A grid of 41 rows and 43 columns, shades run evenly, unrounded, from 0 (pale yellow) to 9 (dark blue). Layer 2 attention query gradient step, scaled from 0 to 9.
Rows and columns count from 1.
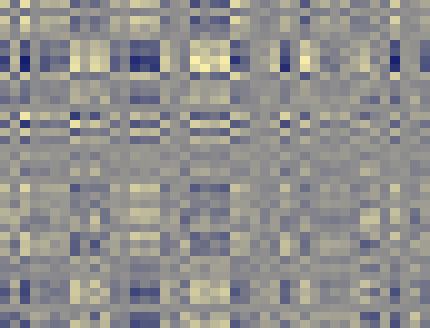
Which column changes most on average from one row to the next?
3
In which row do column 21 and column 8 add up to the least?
9
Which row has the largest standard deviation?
8
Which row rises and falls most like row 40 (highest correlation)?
34
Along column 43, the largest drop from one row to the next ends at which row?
10
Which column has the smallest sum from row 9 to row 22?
21
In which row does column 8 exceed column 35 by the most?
15
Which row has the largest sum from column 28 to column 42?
2
